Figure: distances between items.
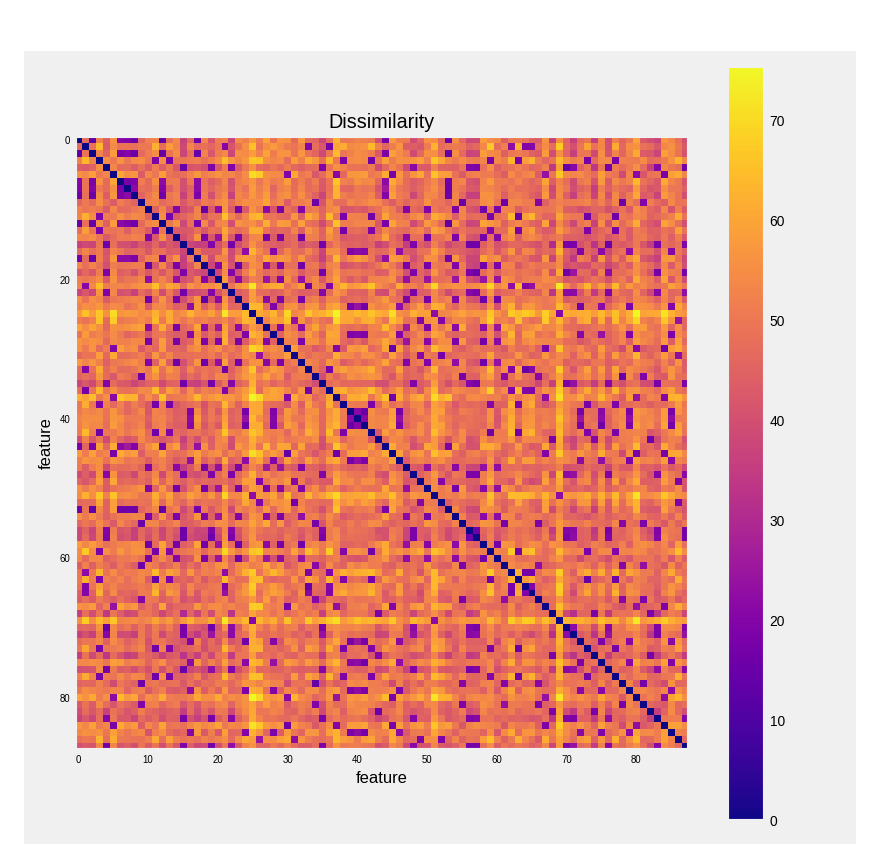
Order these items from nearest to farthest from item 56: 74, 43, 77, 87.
87, 74, 43, 77
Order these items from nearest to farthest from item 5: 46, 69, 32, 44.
32, 46, 44, 69
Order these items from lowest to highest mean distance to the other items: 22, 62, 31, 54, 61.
22, 54, 61, 31, 62
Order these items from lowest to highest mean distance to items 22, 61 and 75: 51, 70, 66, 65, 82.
66, 70, 82, 65, 51
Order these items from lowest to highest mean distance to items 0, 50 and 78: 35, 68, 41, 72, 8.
8, 35, 68, 72, 41
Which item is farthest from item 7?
37
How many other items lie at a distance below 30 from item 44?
8
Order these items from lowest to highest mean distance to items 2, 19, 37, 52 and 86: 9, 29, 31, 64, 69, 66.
31, 66, 9, 64, 29, 69
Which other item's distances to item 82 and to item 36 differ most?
43
